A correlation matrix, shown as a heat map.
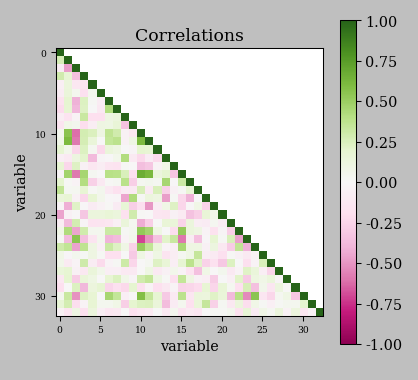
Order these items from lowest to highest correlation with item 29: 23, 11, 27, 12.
12, 11, 27, 23
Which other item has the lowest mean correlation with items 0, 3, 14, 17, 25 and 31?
20
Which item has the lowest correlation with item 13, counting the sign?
18
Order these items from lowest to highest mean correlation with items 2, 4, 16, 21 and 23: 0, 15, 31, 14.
15, 31, 0, 14
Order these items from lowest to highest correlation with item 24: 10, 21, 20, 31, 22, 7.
21, 20, 31, 7, 22, 10
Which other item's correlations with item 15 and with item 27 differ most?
23
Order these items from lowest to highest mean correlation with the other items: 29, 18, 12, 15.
29, 18, 12, 15
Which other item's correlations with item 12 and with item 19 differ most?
11
